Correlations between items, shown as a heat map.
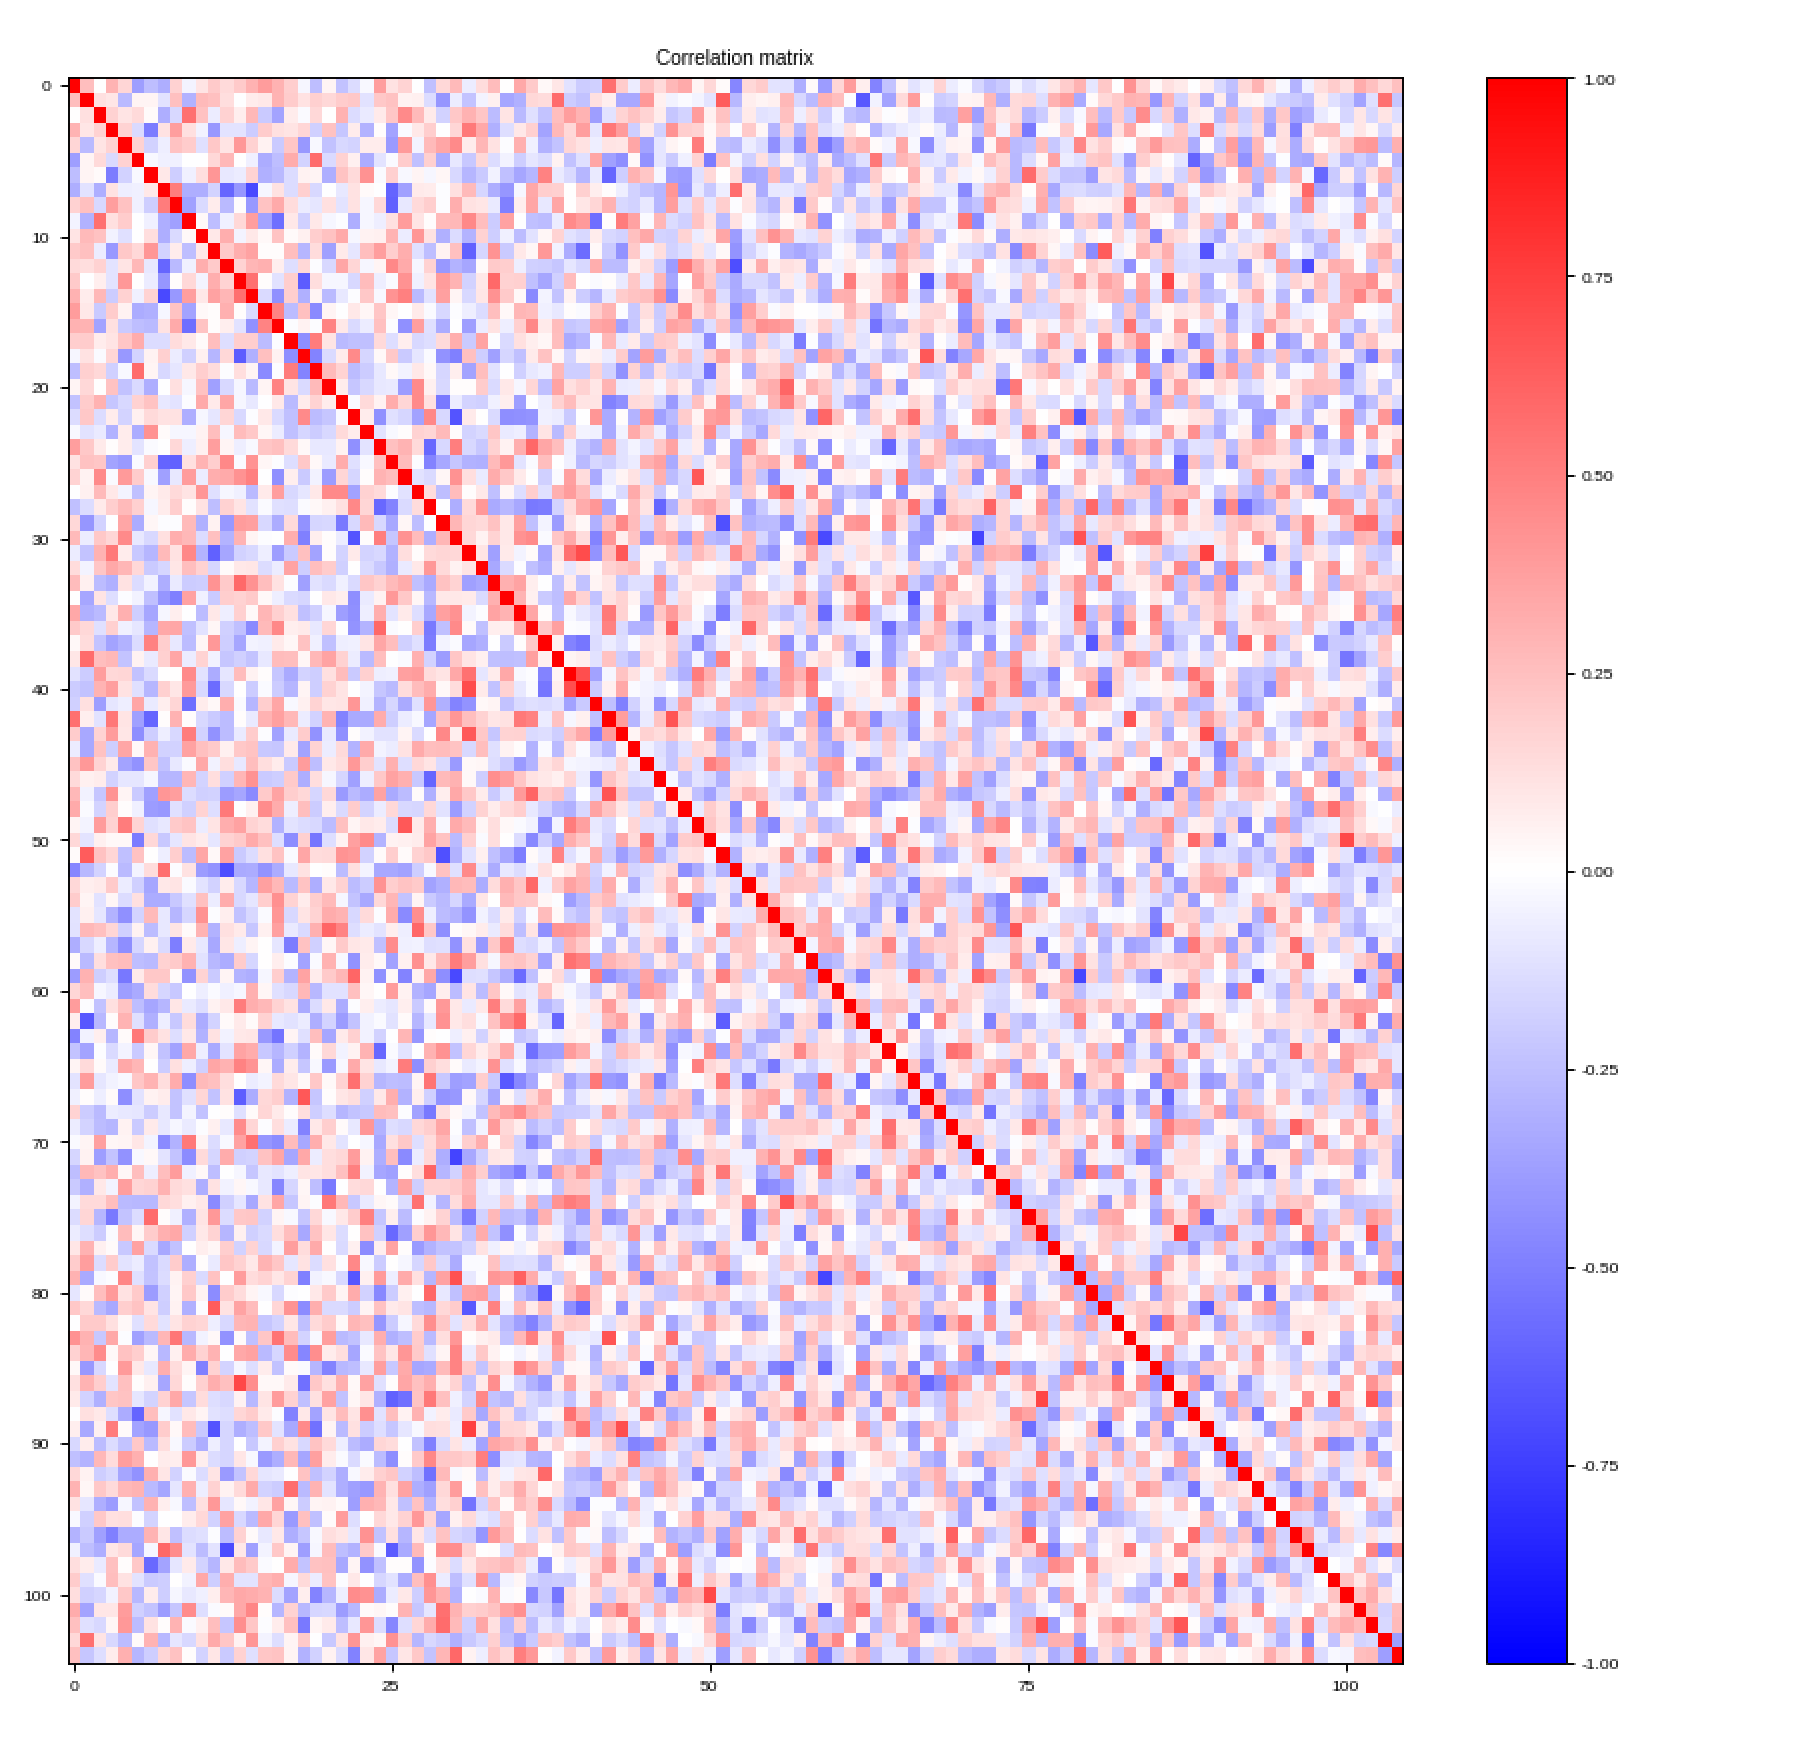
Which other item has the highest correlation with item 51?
1
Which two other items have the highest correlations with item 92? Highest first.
37, 60
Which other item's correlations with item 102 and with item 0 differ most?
76
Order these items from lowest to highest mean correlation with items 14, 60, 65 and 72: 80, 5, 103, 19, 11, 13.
19, 5, 11, 80, 13, 103
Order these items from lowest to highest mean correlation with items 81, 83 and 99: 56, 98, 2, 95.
2, 95, 56, 98
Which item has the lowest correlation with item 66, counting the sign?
34
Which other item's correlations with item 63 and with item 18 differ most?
67
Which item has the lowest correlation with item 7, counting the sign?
14
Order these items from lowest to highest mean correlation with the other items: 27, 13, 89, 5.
5, 89, 27, 13
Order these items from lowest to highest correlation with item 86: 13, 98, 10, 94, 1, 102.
94, 98, 10, 1, 102, 13
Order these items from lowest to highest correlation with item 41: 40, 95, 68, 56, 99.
40, 68, 95, 56, 99
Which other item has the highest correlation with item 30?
79
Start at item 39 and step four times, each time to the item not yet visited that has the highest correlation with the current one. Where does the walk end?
43
